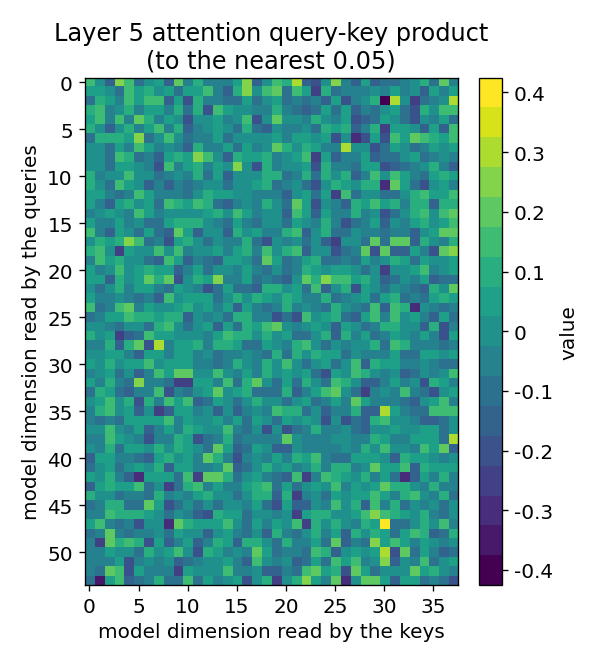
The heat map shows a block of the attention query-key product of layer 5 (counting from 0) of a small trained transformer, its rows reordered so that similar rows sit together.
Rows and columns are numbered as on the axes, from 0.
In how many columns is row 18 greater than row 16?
16
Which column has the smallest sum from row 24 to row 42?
33
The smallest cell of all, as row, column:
2, 30
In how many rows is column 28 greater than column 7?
20
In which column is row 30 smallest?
28
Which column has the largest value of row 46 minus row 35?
29
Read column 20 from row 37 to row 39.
-0.2 0.2 -0.15
